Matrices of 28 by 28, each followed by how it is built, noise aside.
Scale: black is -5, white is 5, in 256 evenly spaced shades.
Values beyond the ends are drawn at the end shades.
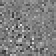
lower triangular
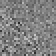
lower triangular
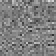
low rank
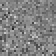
lower triangular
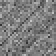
Hankel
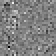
uneven columns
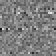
uneven rows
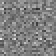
low rank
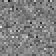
uneven rows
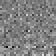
uneven rows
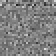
uneven rows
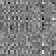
low rank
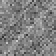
Hankel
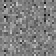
uneven columns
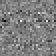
uneven rows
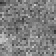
smooth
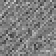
Hankel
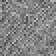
Hankel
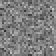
repeating rows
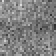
smooth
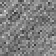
Hankel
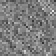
Toeplitz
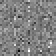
uneven columns
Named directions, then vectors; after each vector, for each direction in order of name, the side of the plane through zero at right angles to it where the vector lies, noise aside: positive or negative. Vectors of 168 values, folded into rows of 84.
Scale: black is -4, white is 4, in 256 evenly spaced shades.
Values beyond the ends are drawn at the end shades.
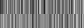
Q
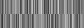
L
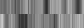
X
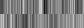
positive, positive, positive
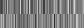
negative, positive, positive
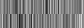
negative, negative, positive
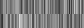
positive, positive, negative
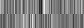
negative, negative, negative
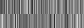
negative, positive, positive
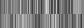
negative, positive, negative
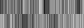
positive, positive, positive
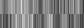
negative, negative, negative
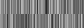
positive, negative, positive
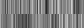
positive, negative, positive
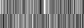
negative, negative, negative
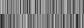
positive, negative, negative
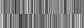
negative, negative, positive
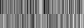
positive, positive, positive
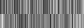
negative, positive, positive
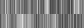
negative, positive, negative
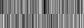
positive, positive, positive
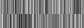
negative, negative, positive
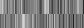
negative, negative, negative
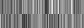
positive, negative, positive
